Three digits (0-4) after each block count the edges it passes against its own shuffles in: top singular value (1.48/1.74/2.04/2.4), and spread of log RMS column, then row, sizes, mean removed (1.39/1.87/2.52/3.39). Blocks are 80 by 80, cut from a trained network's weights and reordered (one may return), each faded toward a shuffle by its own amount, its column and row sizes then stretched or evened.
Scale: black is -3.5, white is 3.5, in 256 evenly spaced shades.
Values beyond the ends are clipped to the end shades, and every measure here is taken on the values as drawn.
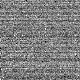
3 1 1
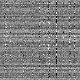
4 3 1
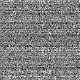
3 3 2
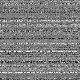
4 0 4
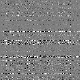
3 2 4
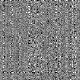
2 3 2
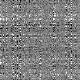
3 4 2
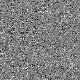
0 2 1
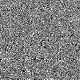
0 0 2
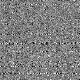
0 0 3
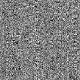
2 2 1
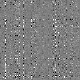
2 3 2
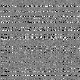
3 2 4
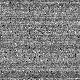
2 0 0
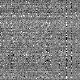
2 3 1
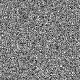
1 0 0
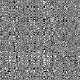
3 3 3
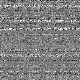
2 0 4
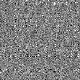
2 1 2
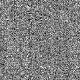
1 1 1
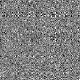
3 2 2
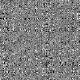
1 3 2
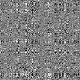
4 3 3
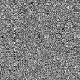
2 1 0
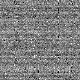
2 2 0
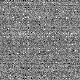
1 2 1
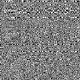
3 0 3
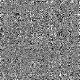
0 3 2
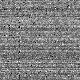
3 0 1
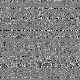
1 1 4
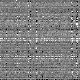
4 3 3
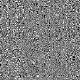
1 3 2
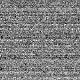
3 1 2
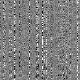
3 4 0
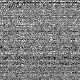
3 2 3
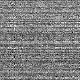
4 2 1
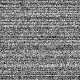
4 1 1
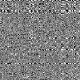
4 2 3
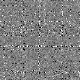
1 2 3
